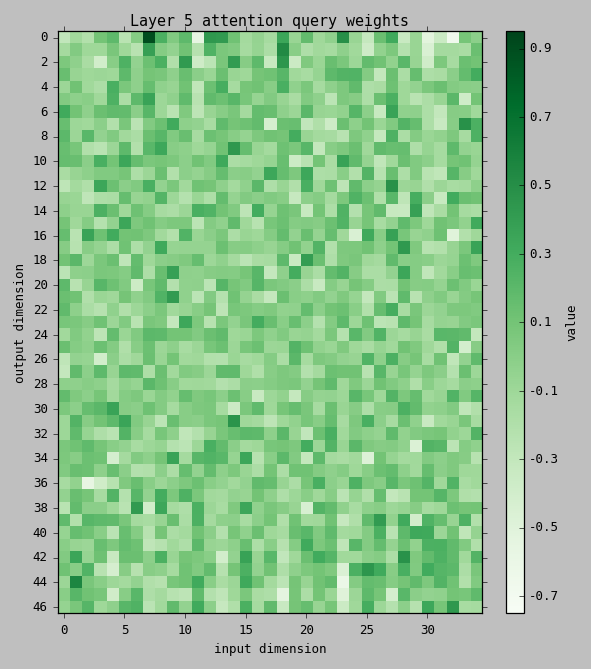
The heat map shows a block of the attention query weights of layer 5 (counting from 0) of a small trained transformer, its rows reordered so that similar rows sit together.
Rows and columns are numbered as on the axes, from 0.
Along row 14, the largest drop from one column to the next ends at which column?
30
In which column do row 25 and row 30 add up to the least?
33
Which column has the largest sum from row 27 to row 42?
22
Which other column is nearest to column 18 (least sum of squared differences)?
13
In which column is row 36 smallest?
2
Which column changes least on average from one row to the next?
18
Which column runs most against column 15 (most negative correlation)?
4
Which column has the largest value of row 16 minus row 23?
27
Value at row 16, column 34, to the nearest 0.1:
-0.1
